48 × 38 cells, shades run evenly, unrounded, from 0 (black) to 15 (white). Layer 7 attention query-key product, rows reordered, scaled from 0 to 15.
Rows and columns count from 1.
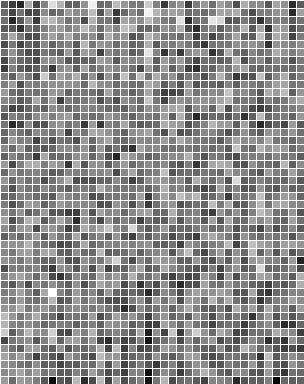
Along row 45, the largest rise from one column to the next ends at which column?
34
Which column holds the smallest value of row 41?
36
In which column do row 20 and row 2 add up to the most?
19
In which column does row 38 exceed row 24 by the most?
27
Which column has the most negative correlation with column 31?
3
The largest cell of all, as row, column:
37, 7
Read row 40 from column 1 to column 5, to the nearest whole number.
11 9 7 8 10
